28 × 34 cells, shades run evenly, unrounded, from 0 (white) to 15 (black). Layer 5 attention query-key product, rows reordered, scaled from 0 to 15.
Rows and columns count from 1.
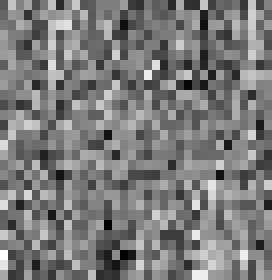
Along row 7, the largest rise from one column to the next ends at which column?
21
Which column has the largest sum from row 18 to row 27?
14
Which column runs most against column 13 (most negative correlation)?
1
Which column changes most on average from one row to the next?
25
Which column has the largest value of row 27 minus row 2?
32
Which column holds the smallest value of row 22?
20
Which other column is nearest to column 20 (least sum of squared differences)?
18
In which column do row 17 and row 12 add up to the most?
33
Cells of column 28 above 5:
24
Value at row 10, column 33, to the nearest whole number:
8
